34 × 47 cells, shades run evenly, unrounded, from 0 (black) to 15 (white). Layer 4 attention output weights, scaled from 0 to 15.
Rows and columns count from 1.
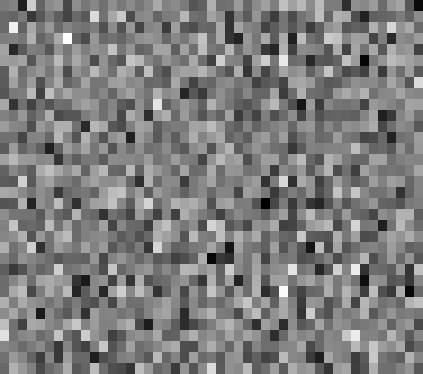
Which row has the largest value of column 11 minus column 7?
2
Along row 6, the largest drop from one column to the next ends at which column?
41
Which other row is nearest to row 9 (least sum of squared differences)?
8
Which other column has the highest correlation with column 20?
25
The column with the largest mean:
24
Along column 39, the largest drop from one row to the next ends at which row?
7
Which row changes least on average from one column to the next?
15
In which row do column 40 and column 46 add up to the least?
27
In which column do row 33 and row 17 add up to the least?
36
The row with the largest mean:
31
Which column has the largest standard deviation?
32
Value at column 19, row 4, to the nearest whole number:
6
